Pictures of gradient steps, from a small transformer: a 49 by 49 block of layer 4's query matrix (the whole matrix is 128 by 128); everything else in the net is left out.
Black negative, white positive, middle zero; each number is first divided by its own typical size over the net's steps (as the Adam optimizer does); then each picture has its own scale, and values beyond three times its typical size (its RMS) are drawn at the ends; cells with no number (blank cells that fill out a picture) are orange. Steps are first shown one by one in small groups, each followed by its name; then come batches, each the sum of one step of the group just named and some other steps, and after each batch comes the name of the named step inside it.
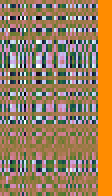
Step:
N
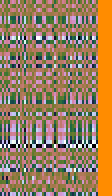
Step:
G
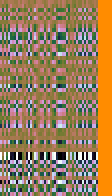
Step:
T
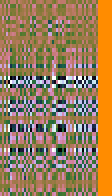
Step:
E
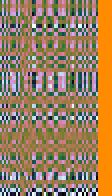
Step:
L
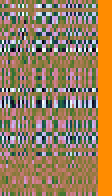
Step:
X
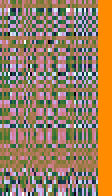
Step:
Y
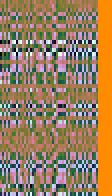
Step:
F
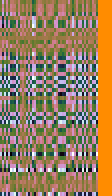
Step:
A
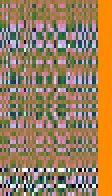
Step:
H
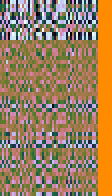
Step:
G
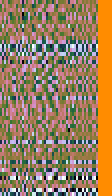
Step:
L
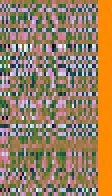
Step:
L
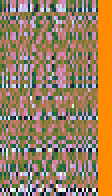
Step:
L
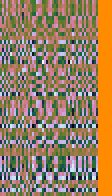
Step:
L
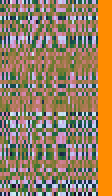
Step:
A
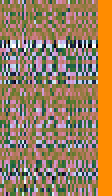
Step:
H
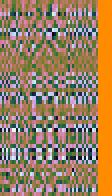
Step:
Y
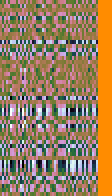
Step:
N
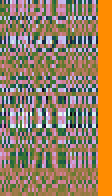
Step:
X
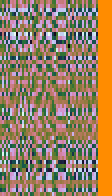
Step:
G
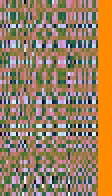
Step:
H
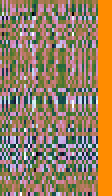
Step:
A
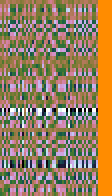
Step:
Y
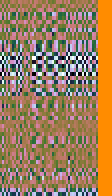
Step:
L
